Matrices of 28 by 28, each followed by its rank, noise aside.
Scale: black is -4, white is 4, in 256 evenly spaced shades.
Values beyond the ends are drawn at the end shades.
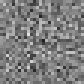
seven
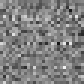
five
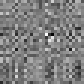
four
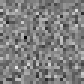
eight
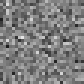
eight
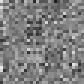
five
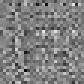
four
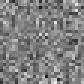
seven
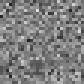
eight
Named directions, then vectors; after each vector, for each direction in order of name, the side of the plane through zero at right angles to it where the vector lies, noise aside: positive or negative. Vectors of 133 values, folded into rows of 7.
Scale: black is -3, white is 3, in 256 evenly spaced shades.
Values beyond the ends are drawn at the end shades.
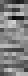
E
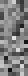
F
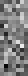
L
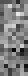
positive, positive, positive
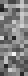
positive, negative, positive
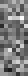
negative, positive, positive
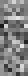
negative, positive, positive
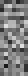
positive, positive, positive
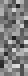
negative, negative, negative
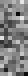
negative, negative, positive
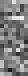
negative, positive, positive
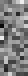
negative, negative, positive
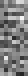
negative, negative, positive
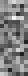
negative, positive, positive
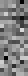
positive, positive, negative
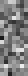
negative, positive, negative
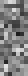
negative, positive, negative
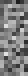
positive, positive, positive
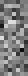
positive, positive, positive
